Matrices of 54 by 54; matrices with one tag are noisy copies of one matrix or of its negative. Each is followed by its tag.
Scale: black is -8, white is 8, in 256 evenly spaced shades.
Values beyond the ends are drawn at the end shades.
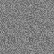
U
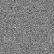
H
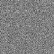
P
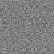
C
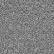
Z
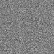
C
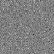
P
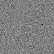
U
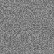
H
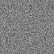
U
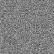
H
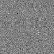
C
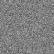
Z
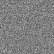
Z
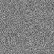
U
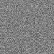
C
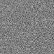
C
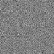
P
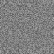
Z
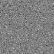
Z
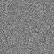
U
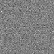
H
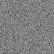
P
